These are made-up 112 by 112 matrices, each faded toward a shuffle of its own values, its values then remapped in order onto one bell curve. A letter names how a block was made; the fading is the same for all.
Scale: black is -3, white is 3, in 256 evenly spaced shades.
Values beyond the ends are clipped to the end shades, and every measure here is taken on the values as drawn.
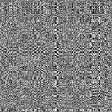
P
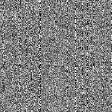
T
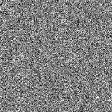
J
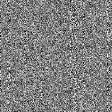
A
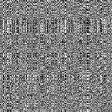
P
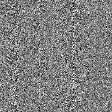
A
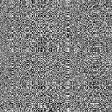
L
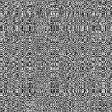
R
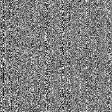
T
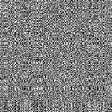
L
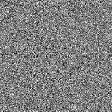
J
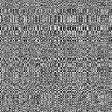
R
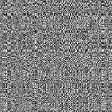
L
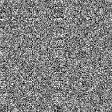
J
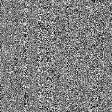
A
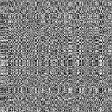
R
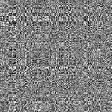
L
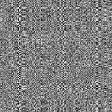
P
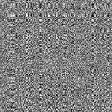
L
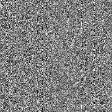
A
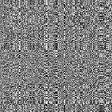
P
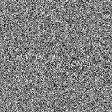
J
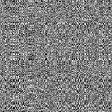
L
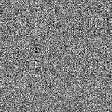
J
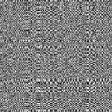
R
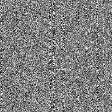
A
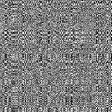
P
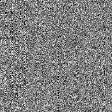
A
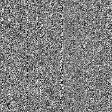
A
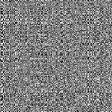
L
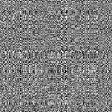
P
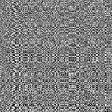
R
